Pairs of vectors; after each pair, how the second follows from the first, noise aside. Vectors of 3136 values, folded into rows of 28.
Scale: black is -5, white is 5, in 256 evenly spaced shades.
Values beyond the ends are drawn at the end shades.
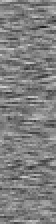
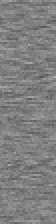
shrunk.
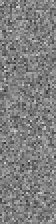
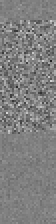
reversed, negated, partly zeroed.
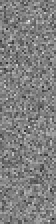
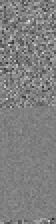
partly zeroed.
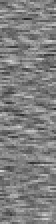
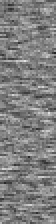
reversed, negated.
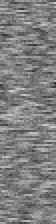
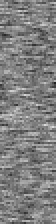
copied.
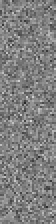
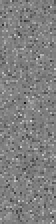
partly zeroed.
